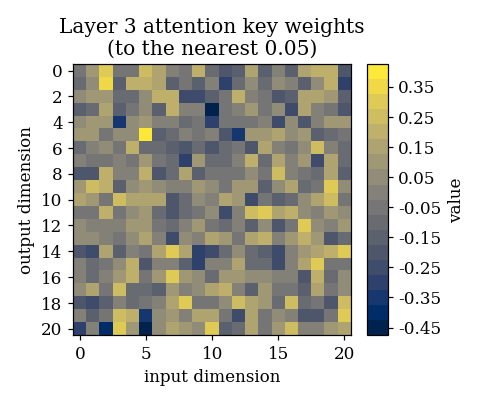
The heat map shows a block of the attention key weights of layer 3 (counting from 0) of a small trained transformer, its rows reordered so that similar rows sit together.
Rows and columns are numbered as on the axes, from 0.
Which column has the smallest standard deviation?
4
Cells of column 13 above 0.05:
10
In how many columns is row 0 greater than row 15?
9
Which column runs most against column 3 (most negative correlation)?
2
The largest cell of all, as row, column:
5, 5
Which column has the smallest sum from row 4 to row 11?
7
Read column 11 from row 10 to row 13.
0.15 -0.25 -0.1 0.1
